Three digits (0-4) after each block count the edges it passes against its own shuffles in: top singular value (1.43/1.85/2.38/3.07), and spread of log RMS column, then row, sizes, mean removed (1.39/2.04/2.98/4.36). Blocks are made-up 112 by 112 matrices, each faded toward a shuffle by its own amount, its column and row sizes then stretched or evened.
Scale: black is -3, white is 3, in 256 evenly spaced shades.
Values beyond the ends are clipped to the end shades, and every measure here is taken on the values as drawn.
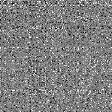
2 1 2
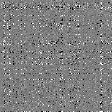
1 3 3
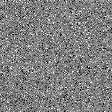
1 1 2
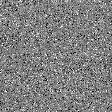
0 0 1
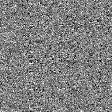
1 1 0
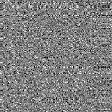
3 0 2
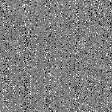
0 3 0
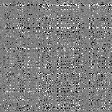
3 3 3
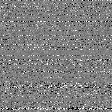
0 0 4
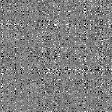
1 3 3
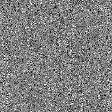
0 2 0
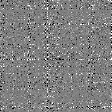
1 3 3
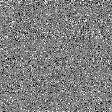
1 0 2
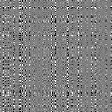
4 4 3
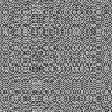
4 1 1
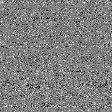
0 0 3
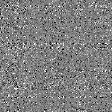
1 2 2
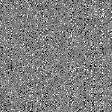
1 3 1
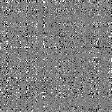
0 3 3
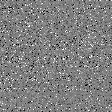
0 0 2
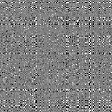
4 3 3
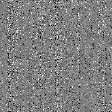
1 3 1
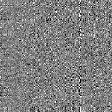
3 3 1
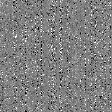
1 3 0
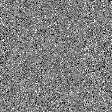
0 2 1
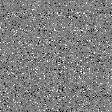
1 0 2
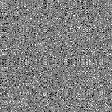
3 0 1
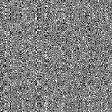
3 2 0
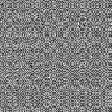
4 1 1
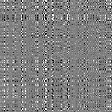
4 4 3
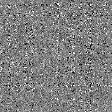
0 2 2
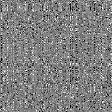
3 2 1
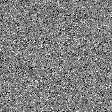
0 0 1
